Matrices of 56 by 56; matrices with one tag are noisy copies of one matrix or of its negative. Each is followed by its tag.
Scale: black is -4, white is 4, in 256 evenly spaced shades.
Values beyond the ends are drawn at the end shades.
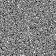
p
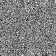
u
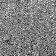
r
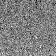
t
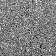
t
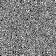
u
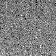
t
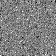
u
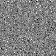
p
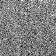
r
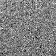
t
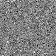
p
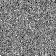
u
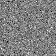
p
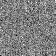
u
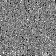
u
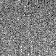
r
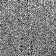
r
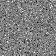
p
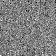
u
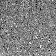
t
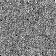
u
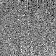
r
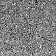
t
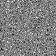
p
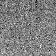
t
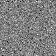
p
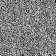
u
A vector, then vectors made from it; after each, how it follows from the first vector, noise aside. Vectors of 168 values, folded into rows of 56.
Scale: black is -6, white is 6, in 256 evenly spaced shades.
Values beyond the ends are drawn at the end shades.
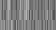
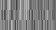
copied.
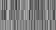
copied.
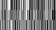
scaled up.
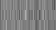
wrapped around, negated, shrunk.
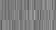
wrapped around, shrunk.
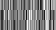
reversed, scaled up.
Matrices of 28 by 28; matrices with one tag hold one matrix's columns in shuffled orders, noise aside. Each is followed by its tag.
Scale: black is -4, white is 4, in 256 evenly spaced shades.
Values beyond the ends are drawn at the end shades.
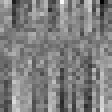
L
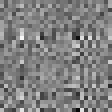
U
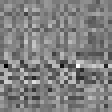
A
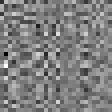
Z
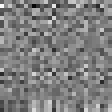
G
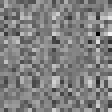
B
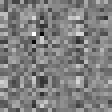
B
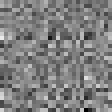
U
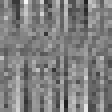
L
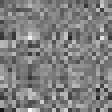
U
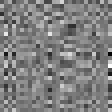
Z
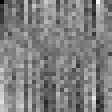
L
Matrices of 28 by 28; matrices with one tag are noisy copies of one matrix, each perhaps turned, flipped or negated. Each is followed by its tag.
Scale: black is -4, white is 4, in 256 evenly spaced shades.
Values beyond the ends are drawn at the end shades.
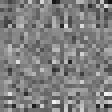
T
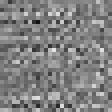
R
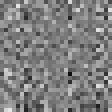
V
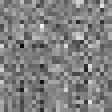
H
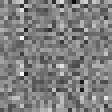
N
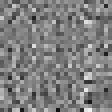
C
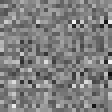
N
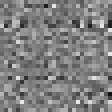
C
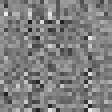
N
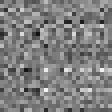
H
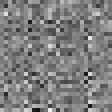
N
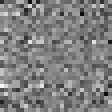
V
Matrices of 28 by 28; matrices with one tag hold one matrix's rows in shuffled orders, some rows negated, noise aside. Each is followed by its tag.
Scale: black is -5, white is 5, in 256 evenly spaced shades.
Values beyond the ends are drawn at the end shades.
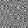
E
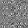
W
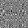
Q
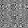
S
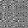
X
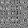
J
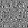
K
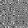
X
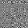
W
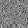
K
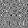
K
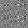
E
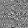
W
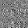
W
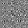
W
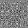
J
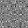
S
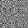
X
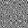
K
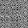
J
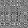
J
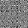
J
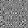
Q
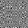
Q
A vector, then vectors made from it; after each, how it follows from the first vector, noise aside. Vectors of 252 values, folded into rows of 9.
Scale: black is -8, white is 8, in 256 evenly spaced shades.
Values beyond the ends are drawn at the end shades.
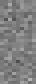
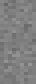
reversed, negated, shrunk.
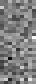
wrapped around, negated, scaled up.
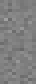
negated, shrunk.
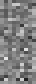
wrapped around, scaled up.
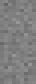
reversed, negated, shrunk.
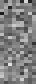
wrapped around, scaled up.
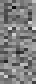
wrapped around, negated, scaled up.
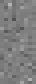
partly zeroed.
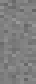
reversed, negated, shrunk.
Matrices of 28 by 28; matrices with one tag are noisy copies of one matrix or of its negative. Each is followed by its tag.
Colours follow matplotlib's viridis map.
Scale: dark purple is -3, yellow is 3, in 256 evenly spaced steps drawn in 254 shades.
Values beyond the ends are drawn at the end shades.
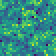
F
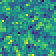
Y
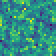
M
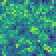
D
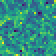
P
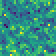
D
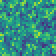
Y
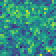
D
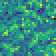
F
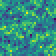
F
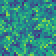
Y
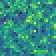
P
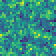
Y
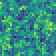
M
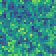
D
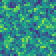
Y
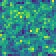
D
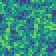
M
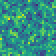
P
